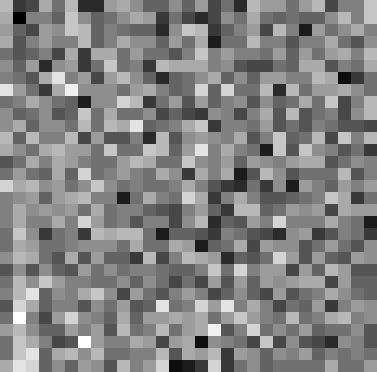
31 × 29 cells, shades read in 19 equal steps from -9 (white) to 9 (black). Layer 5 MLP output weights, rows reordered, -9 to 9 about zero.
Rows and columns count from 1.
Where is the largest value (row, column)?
2, 2
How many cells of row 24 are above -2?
19
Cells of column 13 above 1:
11
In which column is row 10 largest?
16
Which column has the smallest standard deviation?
28
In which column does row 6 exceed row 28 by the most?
20
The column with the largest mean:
14
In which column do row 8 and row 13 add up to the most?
29
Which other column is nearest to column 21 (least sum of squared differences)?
23
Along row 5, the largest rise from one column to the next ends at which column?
7
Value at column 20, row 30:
-1
